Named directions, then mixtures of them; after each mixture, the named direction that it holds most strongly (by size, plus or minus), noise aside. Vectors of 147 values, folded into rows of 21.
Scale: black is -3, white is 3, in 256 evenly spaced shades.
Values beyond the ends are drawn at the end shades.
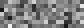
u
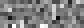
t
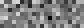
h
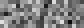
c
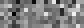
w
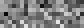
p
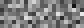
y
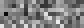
p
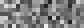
h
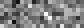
h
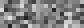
u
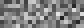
y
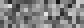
w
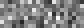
c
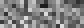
p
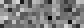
h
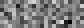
u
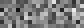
u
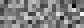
y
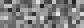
h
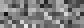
p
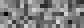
p
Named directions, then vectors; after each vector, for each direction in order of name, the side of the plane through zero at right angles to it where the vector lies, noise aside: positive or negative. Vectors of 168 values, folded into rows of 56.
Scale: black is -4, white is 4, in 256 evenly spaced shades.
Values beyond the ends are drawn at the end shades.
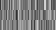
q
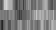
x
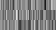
negative, negative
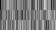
positive, positive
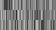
positive, negative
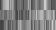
positive, positive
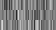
positive, negative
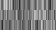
negative, positive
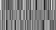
negative, negative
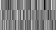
negative, negative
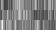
positive, negative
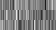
negative, negative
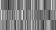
negative, negative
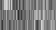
negative, positive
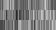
positive, positive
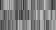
positive, positive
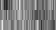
positive, negative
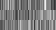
positive, positive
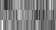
positive, negative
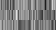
negative, negative
